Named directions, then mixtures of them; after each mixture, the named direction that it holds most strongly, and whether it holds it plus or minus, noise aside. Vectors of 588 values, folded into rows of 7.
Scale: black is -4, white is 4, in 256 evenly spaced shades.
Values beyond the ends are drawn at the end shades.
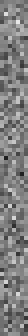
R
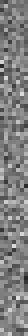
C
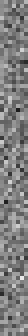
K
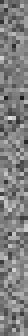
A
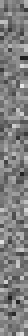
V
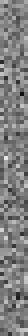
C, minus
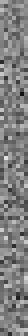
C, minus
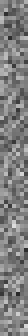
R, minus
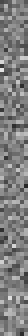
C, plus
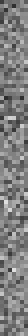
A, plus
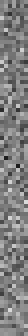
K, plus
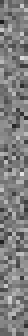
V, minus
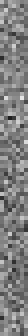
A, minus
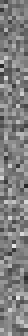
C, plus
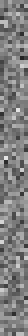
V, plus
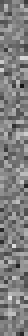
V, minus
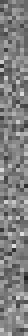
C, plus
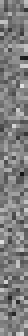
V, plus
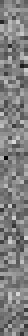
R, plus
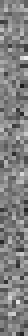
V, minus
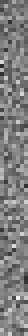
C, plus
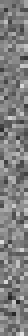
V, plus
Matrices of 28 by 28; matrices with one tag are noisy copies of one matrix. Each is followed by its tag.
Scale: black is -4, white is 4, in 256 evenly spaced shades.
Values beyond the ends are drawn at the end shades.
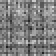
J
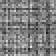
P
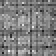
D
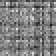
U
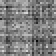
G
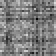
G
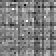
U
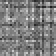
U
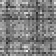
G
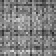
D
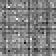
P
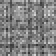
J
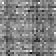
G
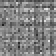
U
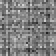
P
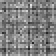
P
